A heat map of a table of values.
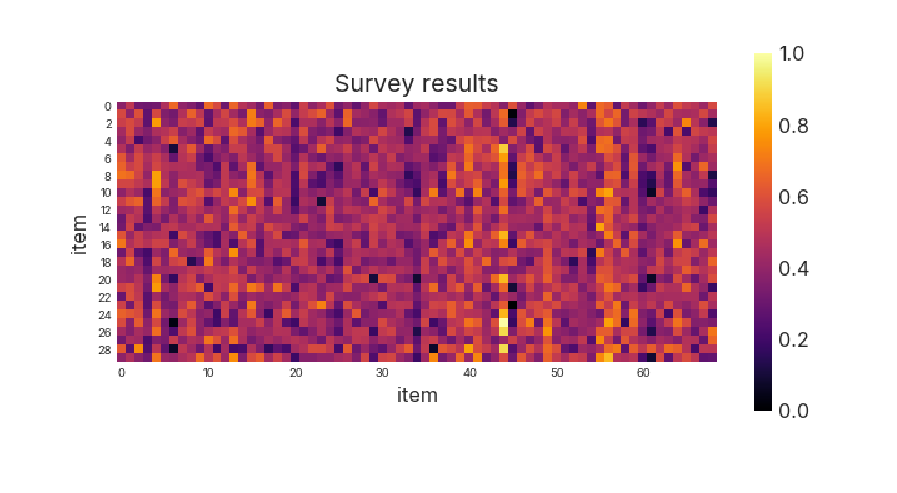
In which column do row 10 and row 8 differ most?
55
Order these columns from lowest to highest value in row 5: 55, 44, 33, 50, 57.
33, 50, 57, 55, 44
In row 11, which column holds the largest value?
15
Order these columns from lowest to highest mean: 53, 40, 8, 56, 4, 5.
5, 53, 8, 40, 4, 56
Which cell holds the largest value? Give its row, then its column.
25, 44
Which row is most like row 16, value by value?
7
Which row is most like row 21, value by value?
2
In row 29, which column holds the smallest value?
61
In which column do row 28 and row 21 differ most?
36
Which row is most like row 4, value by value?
0
